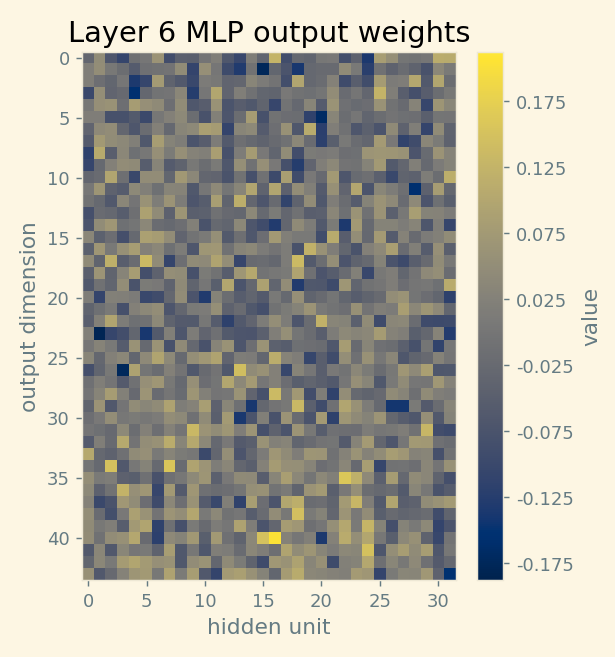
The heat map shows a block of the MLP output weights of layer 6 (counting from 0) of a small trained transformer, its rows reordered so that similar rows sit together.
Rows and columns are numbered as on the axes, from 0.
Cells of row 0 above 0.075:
4
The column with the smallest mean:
20
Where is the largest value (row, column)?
40, 16
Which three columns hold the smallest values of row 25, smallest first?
19, 21, 27
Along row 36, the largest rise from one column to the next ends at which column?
7
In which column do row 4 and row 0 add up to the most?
30
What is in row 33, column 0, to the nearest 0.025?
0.1
